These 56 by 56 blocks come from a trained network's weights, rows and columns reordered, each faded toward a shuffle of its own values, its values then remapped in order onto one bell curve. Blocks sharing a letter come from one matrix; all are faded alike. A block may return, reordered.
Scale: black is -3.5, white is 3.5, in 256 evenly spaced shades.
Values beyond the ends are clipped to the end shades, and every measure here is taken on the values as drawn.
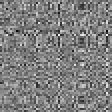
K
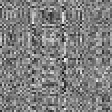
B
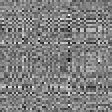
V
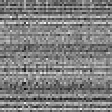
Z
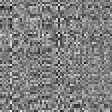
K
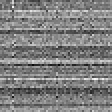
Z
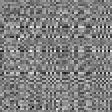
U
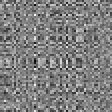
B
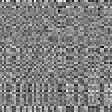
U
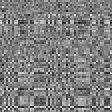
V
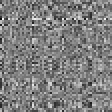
K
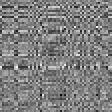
V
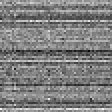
Z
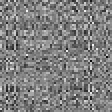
B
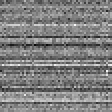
Z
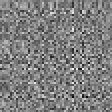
K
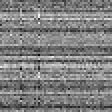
Z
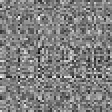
K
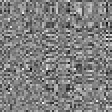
B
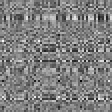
V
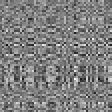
U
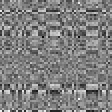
U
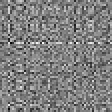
K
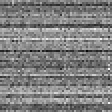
Z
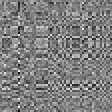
V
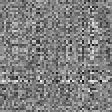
K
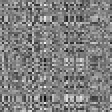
B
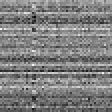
Z
